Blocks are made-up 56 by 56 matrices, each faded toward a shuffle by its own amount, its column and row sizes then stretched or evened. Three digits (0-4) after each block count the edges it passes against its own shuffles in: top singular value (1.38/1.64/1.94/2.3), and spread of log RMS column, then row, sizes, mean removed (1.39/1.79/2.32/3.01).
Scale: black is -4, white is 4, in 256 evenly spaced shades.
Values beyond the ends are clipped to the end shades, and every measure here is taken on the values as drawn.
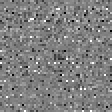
0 0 3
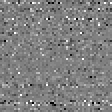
0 0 3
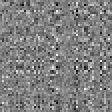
4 3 2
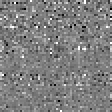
1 1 3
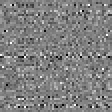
3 0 3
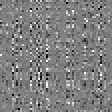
4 4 0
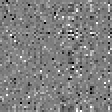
3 2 0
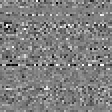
2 0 4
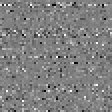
0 0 3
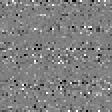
1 0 3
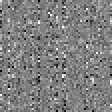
1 3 0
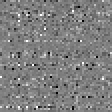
1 1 3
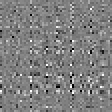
4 3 3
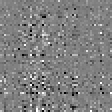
3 3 3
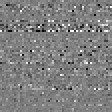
1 0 4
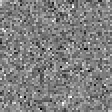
0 0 2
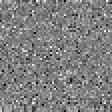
2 0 1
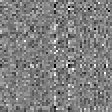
4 3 1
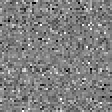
2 0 2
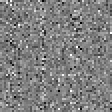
0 3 1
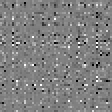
3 3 3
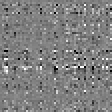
3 3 3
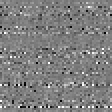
3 0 4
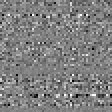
2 1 4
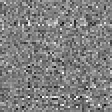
2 1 2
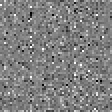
2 2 0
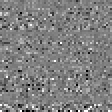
2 1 4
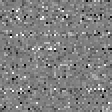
0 0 3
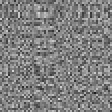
4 2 0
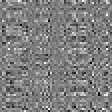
4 3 3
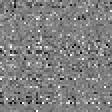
3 1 3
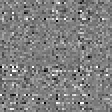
0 2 3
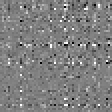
3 3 3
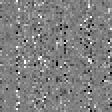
0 3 0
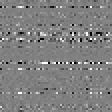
4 1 4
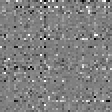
2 2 3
